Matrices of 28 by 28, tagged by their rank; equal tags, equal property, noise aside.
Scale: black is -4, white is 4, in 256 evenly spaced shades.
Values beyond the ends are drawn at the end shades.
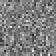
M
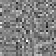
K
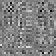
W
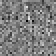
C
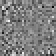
W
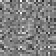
W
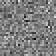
M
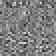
K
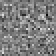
K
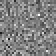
C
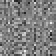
W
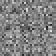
K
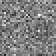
M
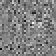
C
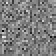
C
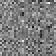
W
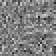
K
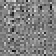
K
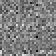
W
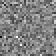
K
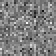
M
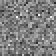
C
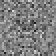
C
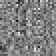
W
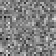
C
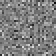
C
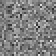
C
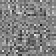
K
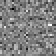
K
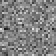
M
